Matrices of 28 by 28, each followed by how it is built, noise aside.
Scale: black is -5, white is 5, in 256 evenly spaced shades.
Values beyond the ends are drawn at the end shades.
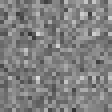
blocks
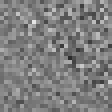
upper triangular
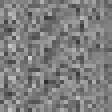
repeating rows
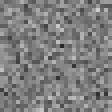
noise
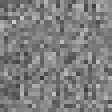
blocks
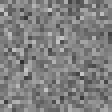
noise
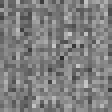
blocks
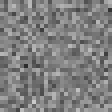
blocks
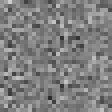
repeating rows
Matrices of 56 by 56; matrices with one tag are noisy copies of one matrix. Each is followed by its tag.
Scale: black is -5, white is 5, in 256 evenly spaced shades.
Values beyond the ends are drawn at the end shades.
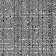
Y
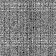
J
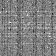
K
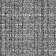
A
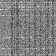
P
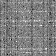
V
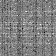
K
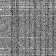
P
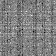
K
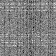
J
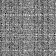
A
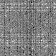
J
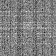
K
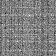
A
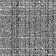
P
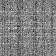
K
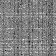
Y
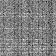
Y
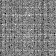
A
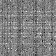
K
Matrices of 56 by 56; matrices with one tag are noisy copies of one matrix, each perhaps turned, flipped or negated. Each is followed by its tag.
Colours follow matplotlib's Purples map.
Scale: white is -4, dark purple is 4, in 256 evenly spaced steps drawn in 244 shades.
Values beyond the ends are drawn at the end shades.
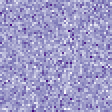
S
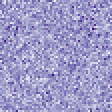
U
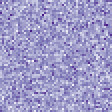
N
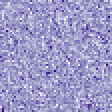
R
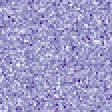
R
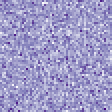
S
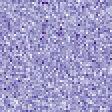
S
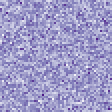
R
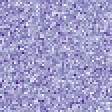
R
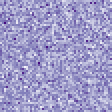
R
